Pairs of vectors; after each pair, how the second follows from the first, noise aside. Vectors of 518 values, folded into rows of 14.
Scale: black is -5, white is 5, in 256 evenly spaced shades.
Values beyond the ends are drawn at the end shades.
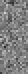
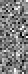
reversed, negated, scaled up.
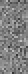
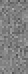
shrunk.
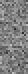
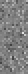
negated, partly zeroed.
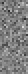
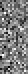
reversed, negated, scaled up.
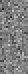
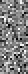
reversed, scaled up.
